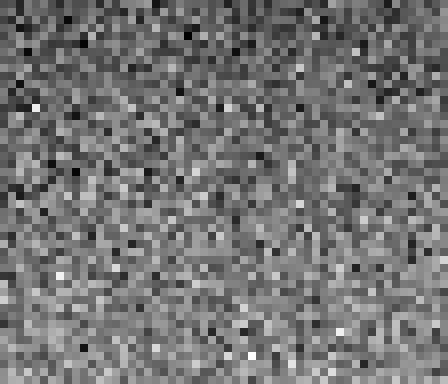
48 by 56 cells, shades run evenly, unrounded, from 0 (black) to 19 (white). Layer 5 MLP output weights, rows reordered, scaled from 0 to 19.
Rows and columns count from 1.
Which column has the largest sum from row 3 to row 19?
15
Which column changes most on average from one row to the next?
23
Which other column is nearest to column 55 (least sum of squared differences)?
36
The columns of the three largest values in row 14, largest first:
5, 29, 17
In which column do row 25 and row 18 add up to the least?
52
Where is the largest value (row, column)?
45, 32
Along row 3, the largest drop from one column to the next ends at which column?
41
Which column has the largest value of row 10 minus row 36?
50
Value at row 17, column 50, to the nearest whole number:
7
